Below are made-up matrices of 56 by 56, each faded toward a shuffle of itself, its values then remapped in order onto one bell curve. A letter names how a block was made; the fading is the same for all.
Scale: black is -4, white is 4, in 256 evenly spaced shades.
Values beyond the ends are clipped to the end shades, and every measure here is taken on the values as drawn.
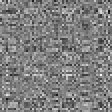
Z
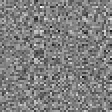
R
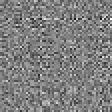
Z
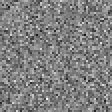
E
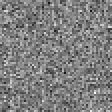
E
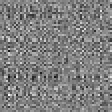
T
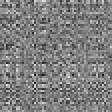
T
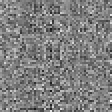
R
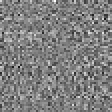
Z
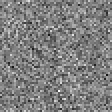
E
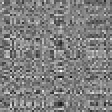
T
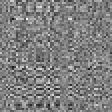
T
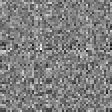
R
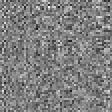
R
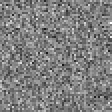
E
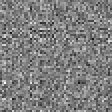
R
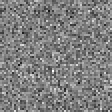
E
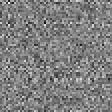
R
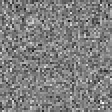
E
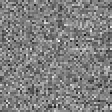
E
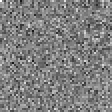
E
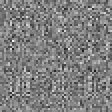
R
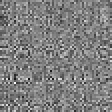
Z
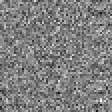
E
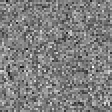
E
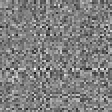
Z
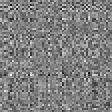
T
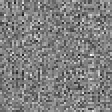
R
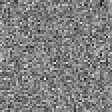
E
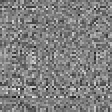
Z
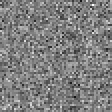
E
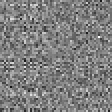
R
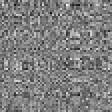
Z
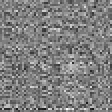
Z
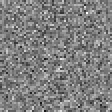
E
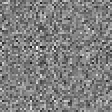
R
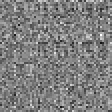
R
